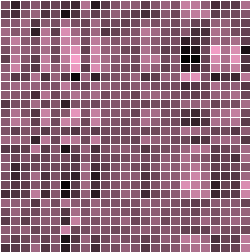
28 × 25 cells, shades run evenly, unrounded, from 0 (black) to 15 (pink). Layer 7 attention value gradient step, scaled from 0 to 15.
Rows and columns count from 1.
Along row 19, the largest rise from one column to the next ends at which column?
9
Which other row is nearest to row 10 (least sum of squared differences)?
26
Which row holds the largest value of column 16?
7
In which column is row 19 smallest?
2
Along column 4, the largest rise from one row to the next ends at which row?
17
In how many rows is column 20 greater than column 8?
13
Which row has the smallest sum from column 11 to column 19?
6
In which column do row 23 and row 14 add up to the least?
20
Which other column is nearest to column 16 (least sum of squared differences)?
23
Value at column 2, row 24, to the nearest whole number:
9
